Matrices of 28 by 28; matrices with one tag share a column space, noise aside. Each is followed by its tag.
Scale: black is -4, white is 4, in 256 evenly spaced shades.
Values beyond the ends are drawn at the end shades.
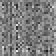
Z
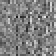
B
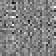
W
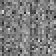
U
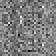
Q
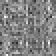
B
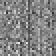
U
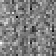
B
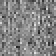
B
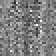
W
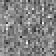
B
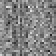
Q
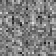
B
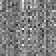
W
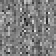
B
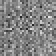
W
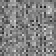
Q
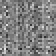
Z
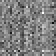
Q
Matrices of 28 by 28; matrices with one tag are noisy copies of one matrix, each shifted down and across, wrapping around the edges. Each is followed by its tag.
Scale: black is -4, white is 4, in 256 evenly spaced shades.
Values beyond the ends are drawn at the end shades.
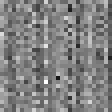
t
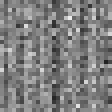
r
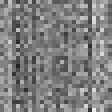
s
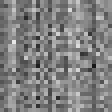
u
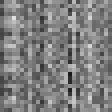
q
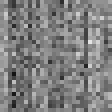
s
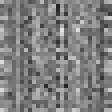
q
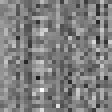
q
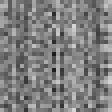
q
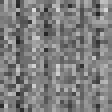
r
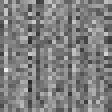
t
